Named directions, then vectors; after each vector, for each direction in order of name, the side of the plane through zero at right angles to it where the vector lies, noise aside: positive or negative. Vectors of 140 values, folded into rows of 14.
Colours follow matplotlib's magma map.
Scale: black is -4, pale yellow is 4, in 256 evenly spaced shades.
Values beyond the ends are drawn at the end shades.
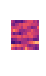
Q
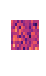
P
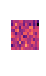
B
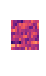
negative, positive, positive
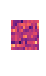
negative, positive, positive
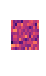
negative, positive, positive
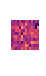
positive, positive, positive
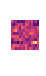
positive, positive, positive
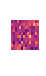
negative, negative, positive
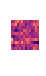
negative, negative, negative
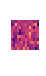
positive, negative, positive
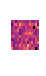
positive, negative, positive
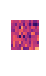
positive, positive, negative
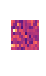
negative, positive, positive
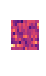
negative, positive, positive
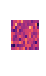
positive, negative, negative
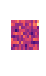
negative, negative, negative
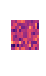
positive, negative, negative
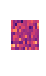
negative, positive, positive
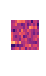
positive, negative, negative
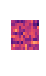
positive, positive, positive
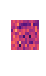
positive, positive, negative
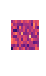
negative, negative, negative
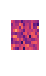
positive, positive, positive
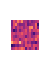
positive, negative, negative
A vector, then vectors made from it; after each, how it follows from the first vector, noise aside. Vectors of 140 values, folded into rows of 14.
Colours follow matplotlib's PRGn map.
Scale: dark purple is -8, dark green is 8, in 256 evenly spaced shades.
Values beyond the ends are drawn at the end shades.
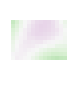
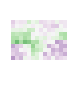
wrapped around, scaled up.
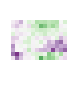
wrapped around, negated, scaled up.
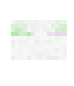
wrapped around, partly zeroed.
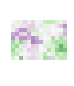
wrapped around, negated, scaled up.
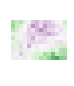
scaled up.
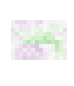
wrapped around.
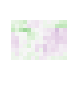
wrapped around.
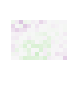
reversed, negated, partly zeroed.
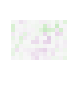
wrapped around, partly zeroed.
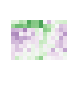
wrapped around, scaled up.
